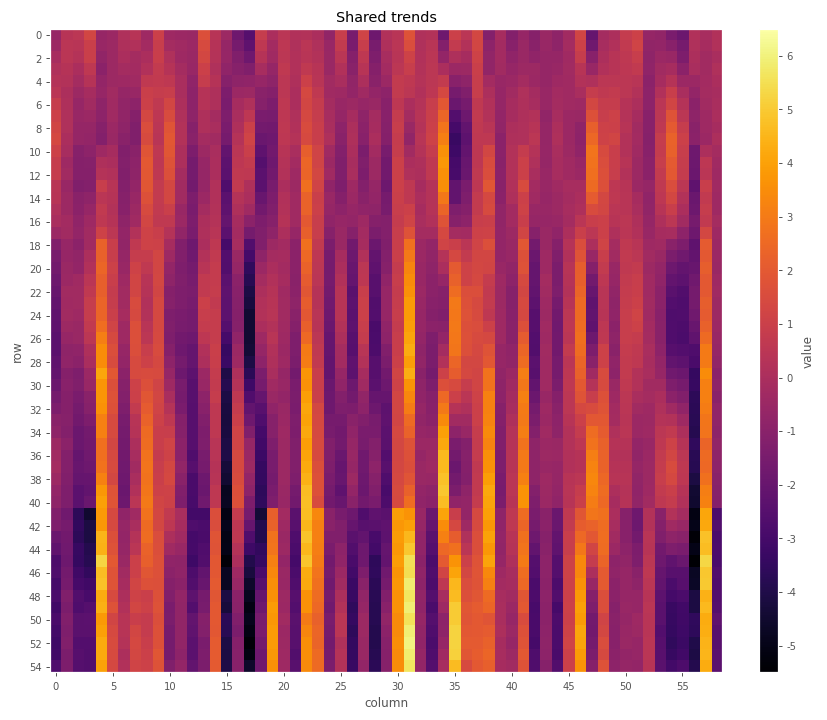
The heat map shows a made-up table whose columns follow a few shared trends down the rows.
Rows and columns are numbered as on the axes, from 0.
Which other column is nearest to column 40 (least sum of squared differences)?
16
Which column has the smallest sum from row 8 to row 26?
15
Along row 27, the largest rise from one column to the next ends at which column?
57
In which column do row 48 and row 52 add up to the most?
31
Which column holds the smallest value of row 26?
17
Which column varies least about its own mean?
43
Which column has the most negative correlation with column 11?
7
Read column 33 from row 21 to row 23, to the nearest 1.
-1 -1 -1
